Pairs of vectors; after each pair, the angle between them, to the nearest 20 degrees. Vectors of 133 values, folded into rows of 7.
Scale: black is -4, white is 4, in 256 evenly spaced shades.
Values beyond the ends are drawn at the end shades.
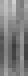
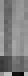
100 degrees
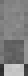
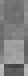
160 degrees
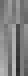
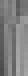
140 degrees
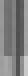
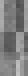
80 degrees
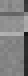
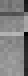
20 degrees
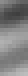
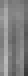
100 degrees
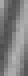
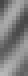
100 degrees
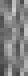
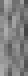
140 degrees
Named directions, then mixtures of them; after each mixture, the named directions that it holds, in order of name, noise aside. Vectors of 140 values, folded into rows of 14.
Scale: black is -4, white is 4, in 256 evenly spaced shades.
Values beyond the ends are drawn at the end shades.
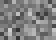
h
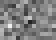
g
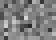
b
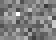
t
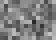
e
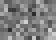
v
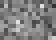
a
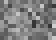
a, e, t.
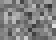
h, t.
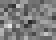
g.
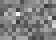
t.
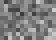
h, v.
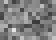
a, b, e.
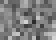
e, g, v.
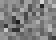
a, b.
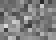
a, b, g.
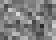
e, t.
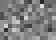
a, b.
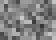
e.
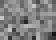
b, e, v.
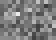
t.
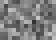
e.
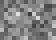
a, e, t.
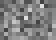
a, b, t.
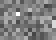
t.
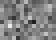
g, t.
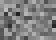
g, t.
